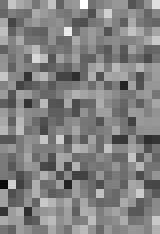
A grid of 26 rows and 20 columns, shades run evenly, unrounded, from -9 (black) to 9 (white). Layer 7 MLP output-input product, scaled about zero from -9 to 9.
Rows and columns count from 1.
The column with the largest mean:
17
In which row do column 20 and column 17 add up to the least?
16
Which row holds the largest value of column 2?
21
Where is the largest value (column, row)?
11, 1
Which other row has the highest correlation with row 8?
19
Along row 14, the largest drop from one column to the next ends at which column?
2
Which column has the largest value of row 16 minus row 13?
8
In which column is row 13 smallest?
10
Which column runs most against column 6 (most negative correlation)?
18
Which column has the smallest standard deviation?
15
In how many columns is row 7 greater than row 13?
6
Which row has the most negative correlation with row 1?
3
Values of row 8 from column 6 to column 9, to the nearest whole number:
-3 -2 -1 -2
